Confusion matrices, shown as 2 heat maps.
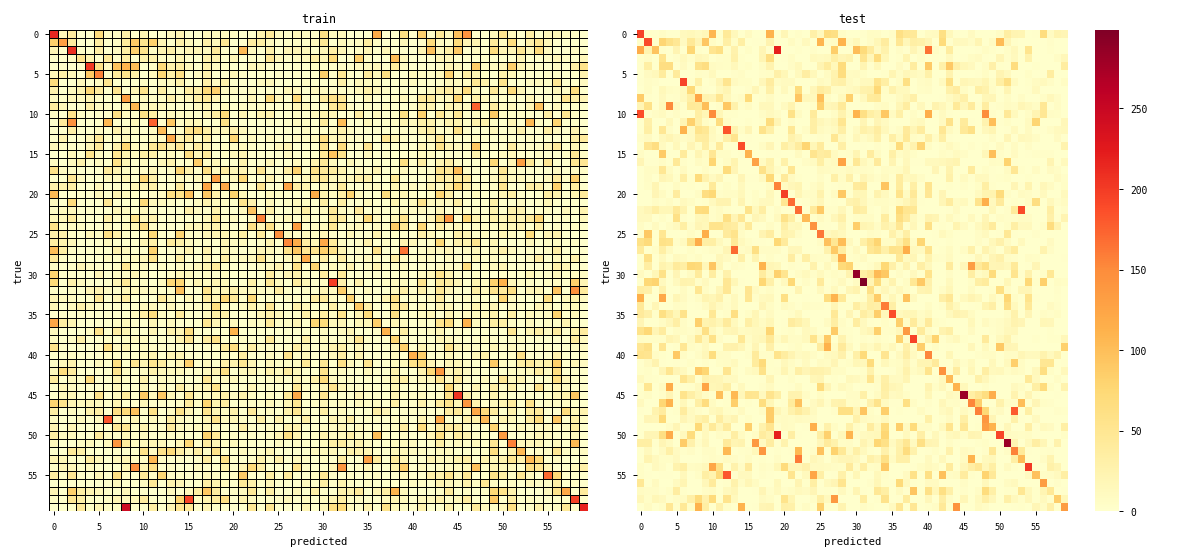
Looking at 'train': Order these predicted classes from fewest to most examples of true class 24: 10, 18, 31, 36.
36, 18, 31, 10
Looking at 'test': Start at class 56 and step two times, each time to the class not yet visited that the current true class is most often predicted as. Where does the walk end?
8
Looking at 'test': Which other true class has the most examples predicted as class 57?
24
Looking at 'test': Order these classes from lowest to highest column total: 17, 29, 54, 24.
29, 54, 24, 17
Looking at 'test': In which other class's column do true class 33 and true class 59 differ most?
44
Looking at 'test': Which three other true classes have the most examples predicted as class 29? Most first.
50, 8, 47
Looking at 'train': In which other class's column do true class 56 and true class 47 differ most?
9
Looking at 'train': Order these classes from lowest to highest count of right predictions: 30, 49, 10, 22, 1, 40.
30, 10, 49, 22, 40, 1
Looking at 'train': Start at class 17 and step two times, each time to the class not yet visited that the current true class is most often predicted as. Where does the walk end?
27
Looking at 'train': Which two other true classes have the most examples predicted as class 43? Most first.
42, 48
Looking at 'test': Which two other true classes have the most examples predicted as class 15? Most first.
49, 8
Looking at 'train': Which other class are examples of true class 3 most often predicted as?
38
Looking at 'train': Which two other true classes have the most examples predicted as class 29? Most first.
20, 36
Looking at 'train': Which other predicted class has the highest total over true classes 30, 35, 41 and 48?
56
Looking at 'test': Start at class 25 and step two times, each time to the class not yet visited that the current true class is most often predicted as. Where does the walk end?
4
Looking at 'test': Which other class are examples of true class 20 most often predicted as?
28
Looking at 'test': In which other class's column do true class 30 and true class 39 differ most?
26
